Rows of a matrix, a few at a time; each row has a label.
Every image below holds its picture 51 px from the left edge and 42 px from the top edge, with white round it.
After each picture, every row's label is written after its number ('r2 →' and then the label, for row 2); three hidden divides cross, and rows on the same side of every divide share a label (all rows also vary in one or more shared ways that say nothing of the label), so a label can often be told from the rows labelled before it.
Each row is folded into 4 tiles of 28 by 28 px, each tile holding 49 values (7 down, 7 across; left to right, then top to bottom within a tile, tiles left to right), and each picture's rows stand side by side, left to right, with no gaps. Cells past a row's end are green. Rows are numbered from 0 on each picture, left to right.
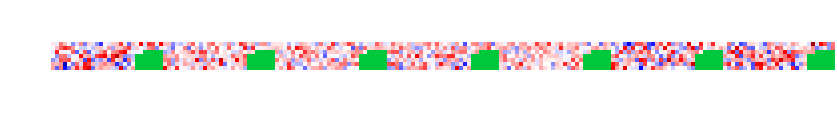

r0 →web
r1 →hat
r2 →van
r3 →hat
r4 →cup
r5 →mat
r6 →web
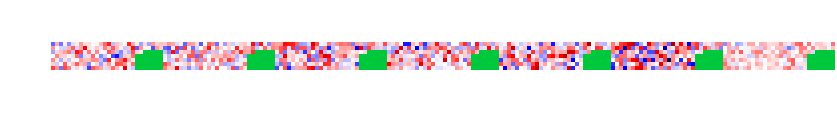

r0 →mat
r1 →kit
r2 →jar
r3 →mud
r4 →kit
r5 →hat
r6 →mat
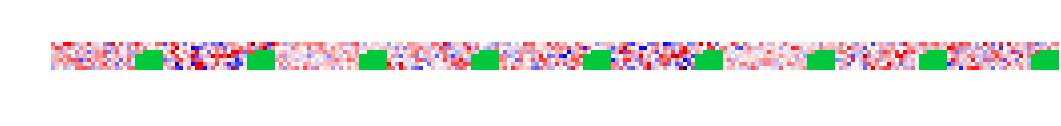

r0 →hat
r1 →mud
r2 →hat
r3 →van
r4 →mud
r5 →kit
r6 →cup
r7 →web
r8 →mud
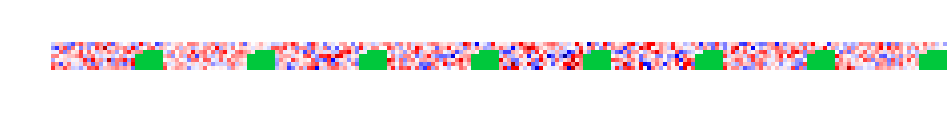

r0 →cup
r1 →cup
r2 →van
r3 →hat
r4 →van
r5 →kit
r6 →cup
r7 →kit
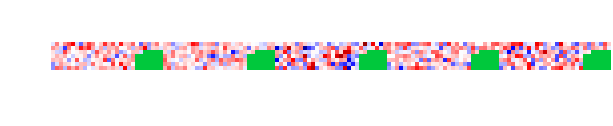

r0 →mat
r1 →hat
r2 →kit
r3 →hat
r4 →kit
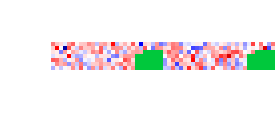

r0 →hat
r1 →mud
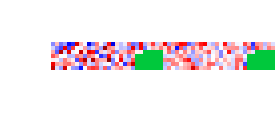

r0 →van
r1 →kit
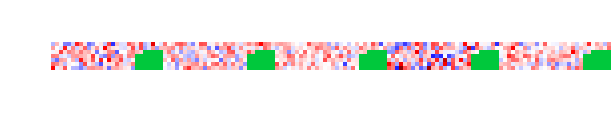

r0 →mat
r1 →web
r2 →kit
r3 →hat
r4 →kit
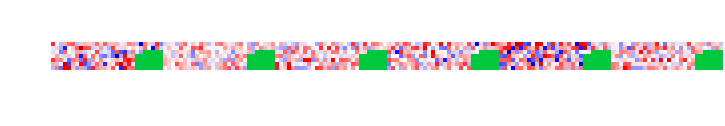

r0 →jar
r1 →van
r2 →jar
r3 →van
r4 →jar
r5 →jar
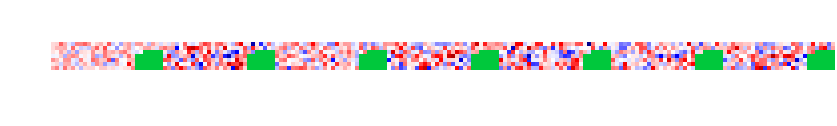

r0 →cup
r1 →van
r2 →cup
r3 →jar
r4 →web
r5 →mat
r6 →van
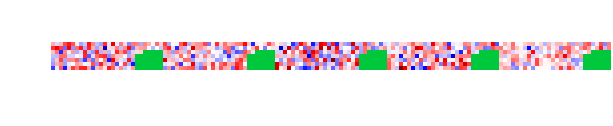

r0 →web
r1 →web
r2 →kit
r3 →jar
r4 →mud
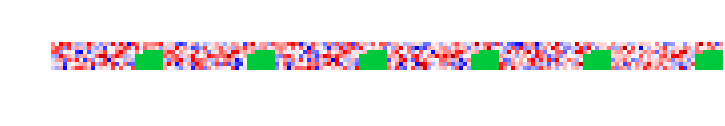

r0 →web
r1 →mat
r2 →web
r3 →mud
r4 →mat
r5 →kit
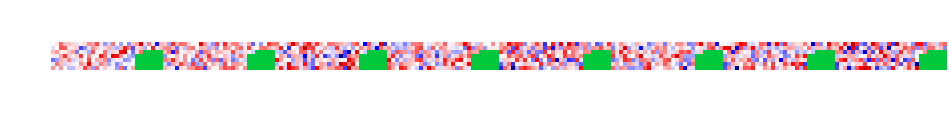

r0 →kit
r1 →van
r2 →jar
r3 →mat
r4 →mud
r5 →kit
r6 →mat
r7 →hat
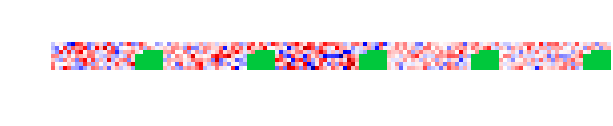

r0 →van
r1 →cup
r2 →kit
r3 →cup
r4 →mat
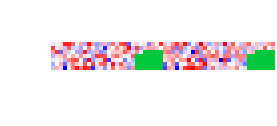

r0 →mat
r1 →mud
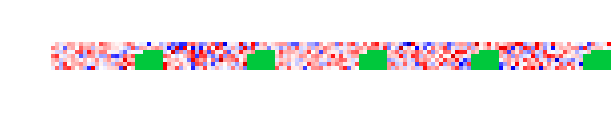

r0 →mud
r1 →mud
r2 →mat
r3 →mat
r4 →van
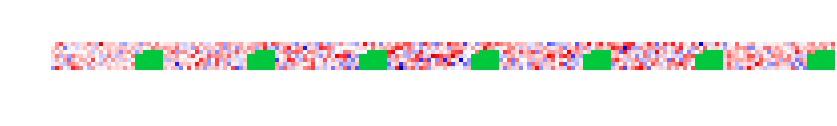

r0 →mud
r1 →mat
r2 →kit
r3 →mat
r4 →jar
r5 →mud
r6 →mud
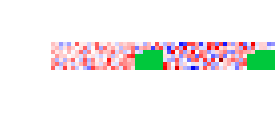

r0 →web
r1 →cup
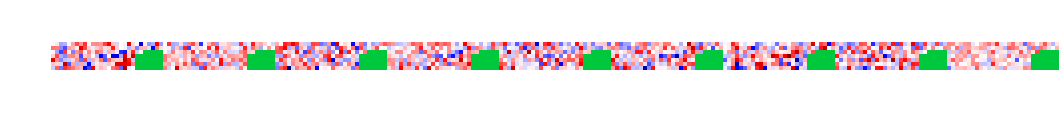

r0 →mat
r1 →hat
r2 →cup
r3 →hat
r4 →hat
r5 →mat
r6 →cup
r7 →van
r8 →kit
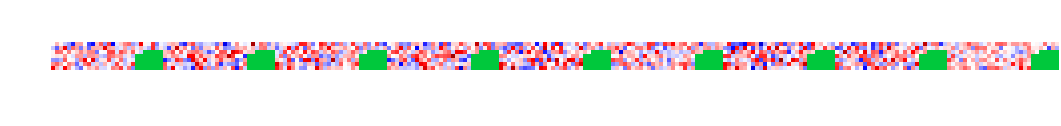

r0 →van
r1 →van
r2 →cup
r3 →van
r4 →jar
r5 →van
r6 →mud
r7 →hat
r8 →web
